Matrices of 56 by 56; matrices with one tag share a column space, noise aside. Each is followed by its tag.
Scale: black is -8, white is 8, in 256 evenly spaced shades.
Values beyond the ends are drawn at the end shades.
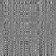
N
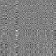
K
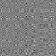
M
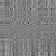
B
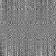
B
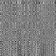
N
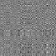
K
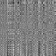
N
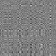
K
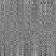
N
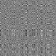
K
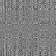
B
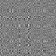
M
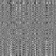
N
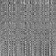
N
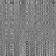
N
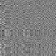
K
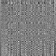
N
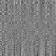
N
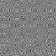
M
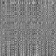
N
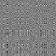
K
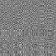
K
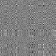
K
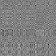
K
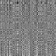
N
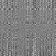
B
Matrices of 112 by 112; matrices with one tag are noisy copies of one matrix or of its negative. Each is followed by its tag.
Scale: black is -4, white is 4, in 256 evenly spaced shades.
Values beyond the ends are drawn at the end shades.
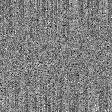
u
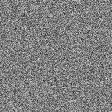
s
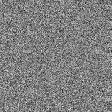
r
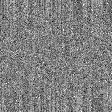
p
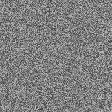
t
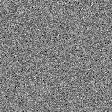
s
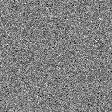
s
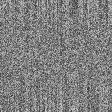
u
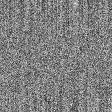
u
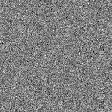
t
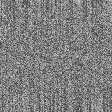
p
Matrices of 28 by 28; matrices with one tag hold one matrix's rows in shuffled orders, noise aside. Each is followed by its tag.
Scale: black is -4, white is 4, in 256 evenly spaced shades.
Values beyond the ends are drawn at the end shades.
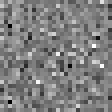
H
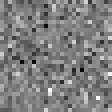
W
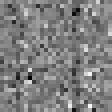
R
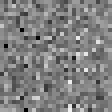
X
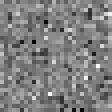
W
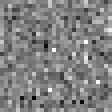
W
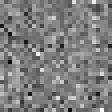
H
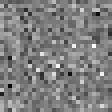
H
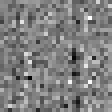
R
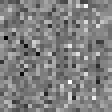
X
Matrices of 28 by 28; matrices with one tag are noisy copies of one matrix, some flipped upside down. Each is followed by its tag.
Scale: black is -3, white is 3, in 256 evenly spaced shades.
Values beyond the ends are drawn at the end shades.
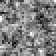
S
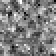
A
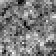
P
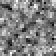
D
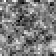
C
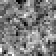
P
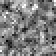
D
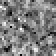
D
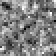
D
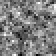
C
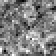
P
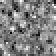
A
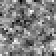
C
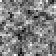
C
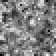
S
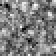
D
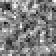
D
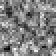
D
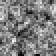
C
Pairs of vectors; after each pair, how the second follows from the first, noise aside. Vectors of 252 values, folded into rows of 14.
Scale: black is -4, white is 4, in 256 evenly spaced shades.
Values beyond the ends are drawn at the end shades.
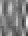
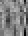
wrapped around, negated.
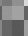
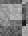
wrapped around, negated.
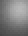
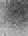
negated.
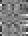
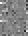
reversed, partly zeroed.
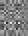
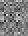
wrapped around, negated.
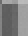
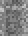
wrapped around, partly zeroed.
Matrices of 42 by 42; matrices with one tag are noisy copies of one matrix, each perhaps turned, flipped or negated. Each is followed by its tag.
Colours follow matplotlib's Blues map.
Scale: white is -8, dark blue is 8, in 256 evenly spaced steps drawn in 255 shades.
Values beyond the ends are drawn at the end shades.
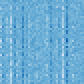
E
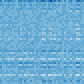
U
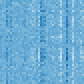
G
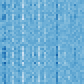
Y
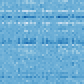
G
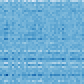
U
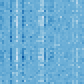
G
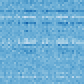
G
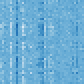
G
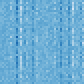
E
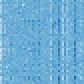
U
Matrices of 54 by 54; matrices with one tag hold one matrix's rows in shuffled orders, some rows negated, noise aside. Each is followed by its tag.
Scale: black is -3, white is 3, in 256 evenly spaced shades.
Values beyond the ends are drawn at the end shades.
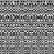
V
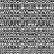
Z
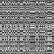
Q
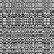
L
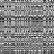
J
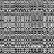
J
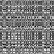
L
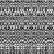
V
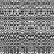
Z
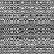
Z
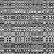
J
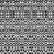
V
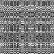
Z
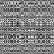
Z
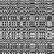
Q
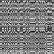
Q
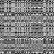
J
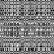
Z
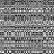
J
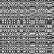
Q
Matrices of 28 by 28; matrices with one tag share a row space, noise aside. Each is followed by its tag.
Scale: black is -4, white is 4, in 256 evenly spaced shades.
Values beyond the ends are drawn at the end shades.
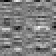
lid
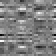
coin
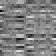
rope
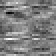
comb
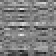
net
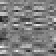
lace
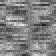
comb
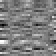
lace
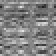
net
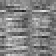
comb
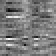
comb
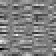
lace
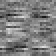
comb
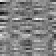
lace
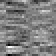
comb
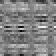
net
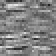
comb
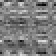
net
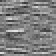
comb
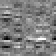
lid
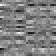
rope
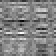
net
